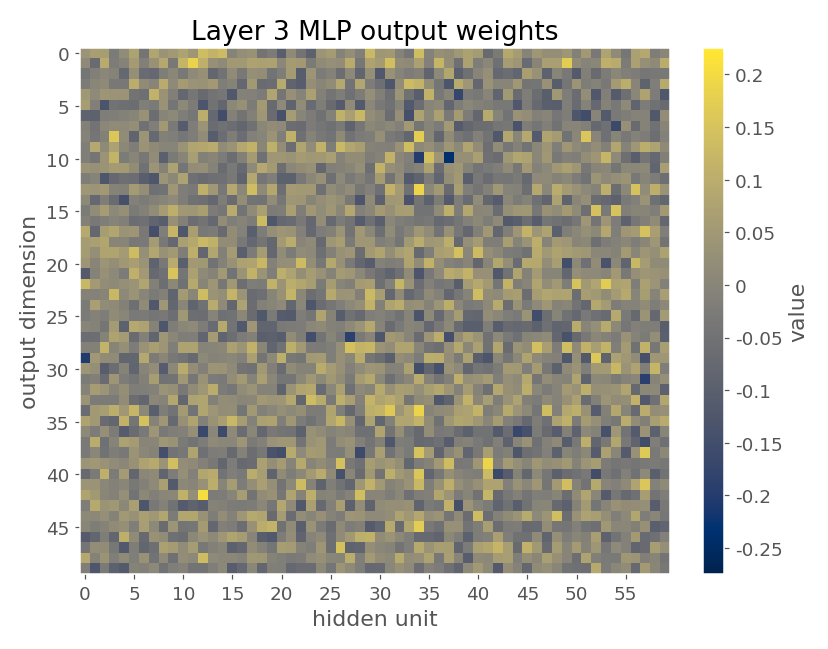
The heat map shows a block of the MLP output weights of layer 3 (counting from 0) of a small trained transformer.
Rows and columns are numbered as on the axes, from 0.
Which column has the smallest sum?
42
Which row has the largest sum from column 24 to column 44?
34
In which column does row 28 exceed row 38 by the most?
28
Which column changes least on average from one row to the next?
25
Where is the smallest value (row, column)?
10, 37
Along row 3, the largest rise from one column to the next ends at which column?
38
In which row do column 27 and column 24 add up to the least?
27
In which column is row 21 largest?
9
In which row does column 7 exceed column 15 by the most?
4
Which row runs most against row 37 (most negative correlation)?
41
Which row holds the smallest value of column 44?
36
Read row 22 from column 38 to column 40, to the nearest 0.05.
-0.1 0.05 0.1
